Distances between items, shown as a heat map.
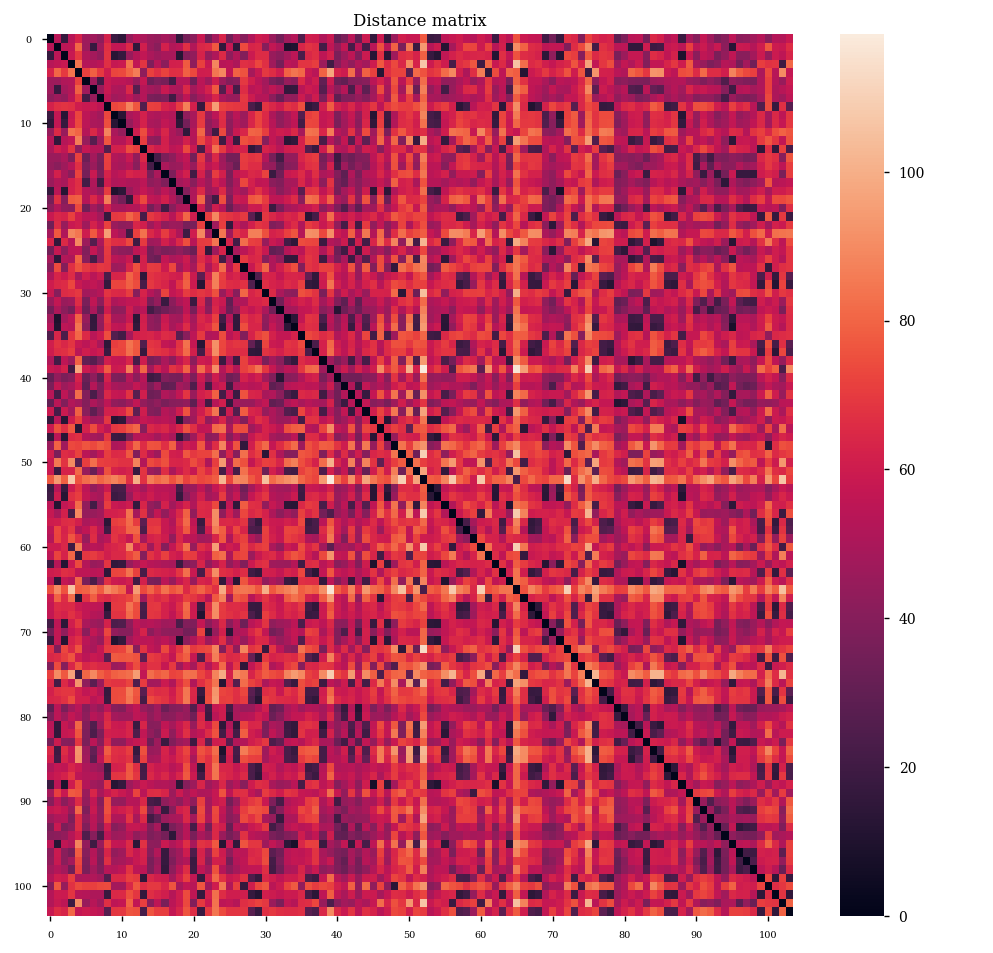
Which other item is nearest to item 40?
32
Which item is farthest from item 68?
23
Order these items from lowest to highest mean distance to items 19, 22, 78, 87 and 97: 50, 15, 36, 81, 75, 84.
36, 15, 81, 50, 84, 75
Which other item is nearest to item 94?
17
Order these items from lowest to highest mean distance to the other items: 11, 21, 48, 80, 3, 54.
80, 54, 21, 3, 11, 48
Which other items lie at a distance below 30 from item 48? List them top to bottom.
27, 74, 100
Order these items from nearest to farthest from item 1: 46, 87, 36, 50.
87, 36, 46, 50
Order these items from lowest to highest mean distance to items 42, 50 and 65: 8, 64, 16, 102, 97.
64, 97, 16, 8, 102
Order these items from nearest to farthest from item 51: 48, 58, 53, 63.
53, 63, 58, 48
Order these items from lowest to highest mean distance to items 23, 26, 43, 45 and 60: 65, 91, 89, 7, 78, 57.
7, 91, 89, 57, 78, 65
